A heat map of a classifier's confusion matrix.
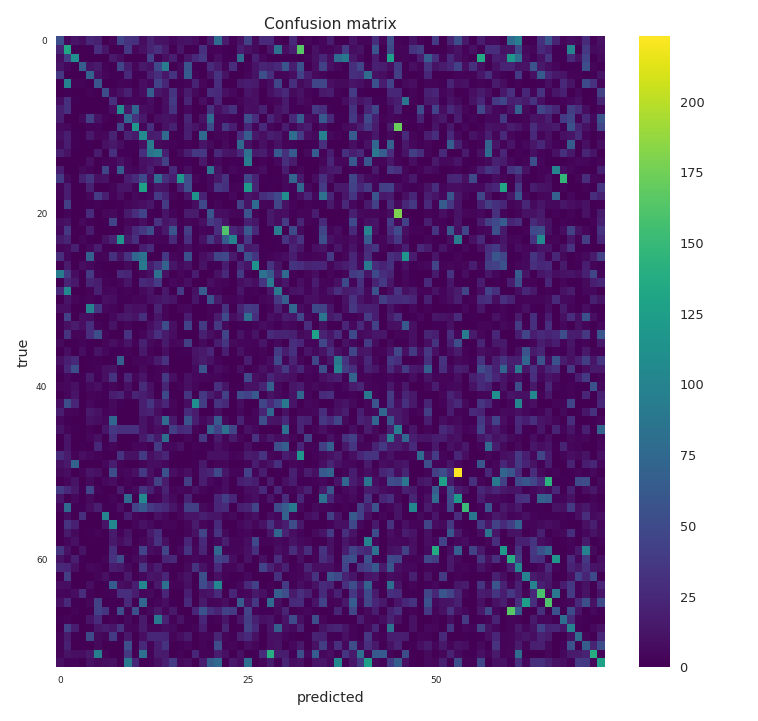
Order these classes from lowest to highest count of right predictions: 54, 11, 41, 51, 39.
39, 41, 11, 51, 54
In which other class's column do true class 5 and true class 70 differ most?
1
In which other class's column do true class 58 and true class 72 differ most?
37
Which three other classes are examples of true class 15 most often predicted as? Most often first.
66, 20, 8
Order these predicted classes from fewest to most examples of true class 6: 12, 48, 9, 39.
48, 9, 39, 12
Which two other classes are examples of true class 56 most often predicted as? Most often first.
7, 61
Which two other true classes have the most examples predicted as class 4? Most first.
31, 25
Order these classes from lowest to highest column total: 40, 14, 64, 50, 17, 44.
40, 50, 17, 64, 14, 44
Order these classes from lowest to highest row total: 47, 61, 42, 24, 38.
24, 47, 61, 42, 38
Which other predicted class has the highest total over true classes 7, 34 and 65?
62
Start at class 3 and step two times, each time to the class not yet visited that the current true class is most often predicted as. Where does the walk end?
25
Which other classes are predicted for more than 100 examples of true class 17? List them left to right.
11, 25, 59
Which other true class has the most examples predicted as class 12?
13
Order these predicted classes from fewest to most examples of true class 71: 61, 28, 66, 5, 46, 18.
66, 18, 46, 61, 5, 28
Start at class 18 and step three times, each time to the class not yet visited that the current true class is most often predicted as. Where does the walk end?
45
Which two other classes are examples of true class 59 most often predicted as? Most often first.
50, 70
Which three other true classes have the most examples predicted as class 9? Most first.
72, 53, 70
